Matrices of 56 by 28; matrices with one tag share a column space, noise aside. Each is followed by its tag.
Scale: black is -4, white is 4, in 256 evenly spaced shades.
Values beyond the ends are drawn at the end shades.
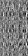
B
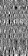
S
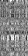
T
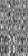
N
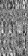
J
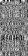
T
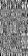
J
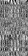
T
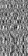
N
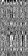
T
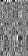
T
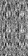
B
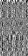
T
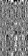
T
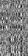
N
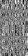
J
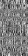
J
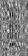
B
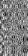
N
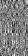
J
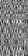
S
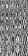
N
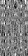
J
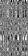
T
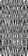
S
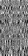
S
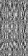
B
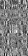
J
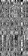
T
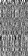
T
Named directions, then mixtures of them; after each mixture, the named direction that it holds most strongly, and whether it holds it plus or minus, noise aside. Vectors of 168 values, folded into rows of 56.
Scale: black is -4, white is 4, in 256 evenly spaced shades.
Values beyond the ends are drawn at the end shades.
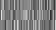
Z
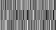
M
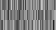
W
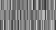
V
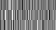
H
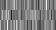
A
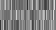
V, plus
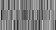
Z, minus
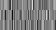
H, minus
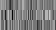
H, minus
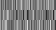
M, plus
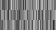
W, plus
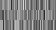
W, minus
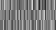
V, plus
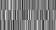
H, plus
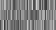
V, plus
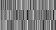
M, plus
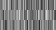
W, minus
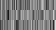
M, minus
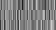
V, plus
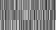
Z, plus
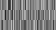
H, minus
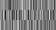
H, minus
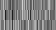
H, minus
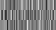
A, minus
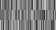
V, minus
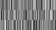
Z, minus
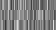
W, minus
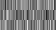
M, plus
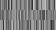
V, minus
